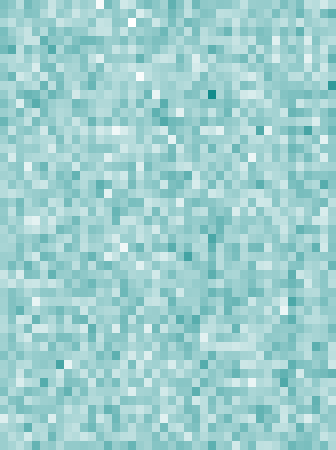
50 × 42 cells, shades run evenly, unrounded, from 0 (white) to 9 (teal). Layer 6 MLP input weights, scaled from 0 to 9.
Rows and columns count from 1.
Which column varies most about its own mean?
27
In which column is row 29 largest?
24
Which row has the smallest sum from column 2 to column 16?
15
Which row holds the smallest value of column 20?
11
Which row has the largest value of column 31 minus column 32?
18
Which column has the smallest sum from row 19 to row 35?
36
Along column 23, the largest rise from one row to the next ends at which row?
14
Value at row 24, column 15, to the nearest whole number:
6
